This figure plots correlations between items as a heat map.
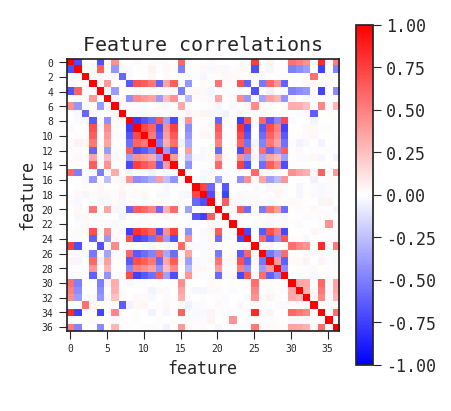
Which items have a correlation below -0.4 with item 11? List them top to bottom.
8, 12, 24, 26, 29
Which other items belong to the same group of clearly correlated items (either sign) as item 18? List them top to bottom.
17, 19, 21
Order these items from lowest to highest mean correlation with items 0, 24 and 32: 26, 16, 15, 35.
35, 16, 26, 15
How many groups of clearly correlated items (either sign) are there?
5
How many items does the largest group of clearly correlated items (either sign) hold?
17
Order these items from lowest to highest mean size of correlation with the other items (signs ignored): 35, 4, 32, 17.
35, 17, 32, 4
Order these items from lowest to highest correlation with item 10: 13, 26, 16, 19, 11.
26, 16, 19, 13, 11
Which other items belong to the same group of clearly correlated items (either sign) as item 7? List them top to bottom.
2, 33
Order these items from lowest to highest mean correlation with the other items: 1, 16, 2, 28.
1, 16, 2, 28
